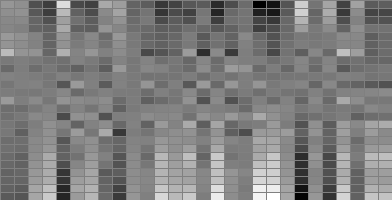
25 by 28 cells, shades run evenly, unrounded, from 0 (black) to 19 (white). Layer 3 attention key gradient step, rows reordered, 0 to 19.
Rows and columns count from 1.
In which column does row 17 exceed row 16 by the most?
6
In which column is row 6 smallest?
20
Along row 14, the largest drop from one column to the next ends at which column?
9
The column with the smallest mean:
22
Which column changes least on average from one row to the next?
10
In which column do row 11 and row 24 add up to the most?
19
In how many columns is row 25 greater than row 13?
20
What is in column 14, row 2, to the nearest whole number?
5
